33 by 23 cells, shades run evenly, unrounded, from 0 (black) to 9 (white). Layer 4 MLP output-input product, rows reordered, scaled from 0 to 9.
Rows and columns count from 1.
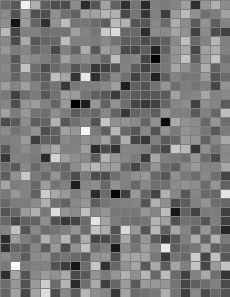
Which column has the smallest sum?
15
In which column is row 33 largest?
5
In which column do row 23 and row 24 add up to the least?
18
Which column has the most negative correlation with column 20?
21
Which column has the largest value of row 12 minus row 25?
7
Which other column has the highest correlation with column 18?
19
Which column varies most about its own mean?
12
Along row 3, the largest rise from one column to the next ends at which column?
3
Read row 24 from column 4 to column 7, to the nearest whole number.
6 4 8 5
